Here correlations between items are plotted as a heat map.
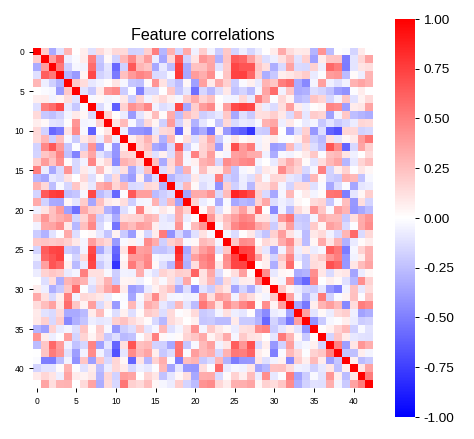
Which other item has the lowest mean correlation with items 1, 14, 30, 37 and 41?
39
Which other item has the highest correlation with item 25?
18
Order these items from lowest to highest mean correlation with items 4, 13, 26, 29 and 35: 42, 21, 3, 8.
8, 3, 42, 21
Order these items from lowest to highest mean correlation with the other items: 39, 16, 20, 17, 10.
10, 39, 16, 17, 20
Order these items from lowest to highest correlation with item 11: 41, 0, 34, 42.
0, 34, 41, 42
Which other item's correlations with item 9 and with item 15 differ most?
36
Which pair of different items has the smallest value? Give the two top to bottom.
10, 27
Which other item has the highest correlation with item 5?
30
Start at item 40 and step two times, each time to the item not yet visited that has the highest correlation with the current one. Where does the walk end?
16
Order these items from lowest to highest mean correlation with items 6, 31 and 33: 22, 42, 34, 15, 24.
34, 42, 22, 24, 15
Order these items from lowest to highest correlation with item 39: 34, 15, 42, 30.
42, 30, 34, 15
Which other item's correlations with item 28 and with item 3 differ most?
29
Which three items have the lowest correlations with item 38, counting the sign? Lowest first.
10, 30, 5
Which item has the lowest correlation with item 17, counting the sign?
23
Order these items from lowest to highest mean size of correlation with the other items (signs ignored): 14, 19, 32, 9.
9, 19, 14, 32
